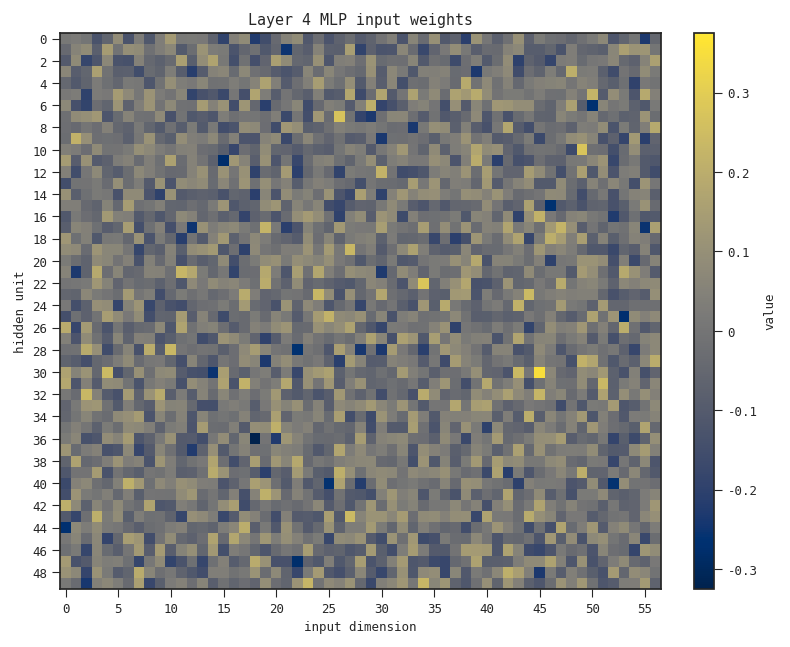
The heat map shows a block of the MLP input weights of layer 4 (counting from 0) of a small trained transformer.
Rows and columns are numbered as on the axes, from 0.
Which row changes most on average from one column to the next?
31
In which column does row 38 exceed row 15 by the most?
46
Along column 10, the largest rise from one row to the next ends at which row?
28
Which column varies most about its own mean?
30
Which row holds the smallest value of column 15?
11
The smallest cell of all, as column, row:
18, 36
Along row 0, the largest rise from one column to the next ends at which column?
39
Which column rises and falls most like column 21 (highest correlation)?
51
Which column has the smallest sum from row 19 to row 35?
52
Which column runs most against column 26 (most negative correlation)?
4
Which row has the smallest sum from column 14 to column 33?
1
